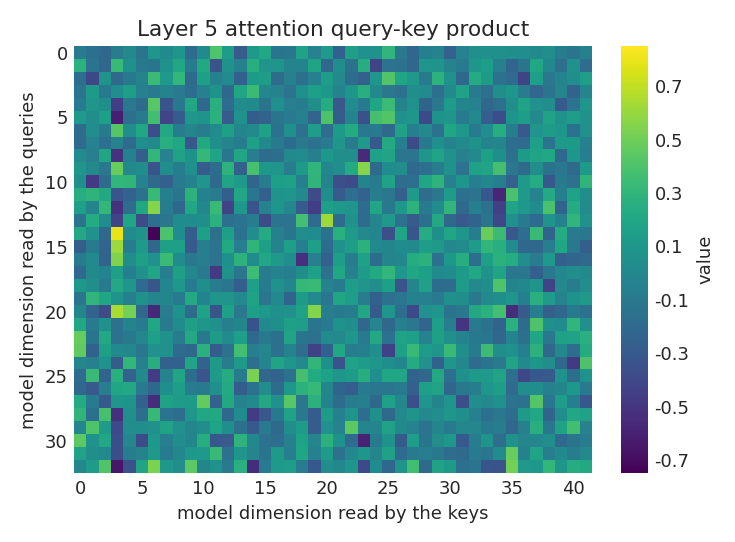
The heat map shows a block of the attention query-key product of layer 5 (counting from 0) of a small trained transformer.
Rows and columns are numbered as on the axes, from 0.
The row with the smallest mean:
13
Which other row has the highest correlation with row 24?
4
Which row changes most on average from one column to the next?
14
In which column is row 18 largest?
34
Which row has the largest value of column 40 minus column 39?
12
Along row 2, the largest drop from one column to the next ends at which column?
9
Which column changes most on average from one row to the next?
6
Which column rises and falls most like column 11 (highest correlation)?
20
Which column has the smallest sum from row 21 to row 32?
3
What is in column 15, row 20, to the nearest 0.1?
0.1
